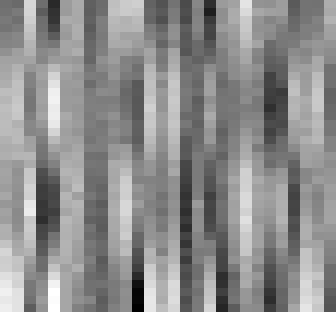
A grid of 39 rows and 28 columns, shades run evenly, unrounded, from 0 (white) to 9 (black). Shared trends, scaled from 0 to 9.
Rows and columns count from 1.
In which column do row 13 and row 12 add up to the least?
5
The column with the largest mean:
16
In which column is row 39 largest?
12
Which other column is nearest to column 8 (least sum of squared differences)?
9
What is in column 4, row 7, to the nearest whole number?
4
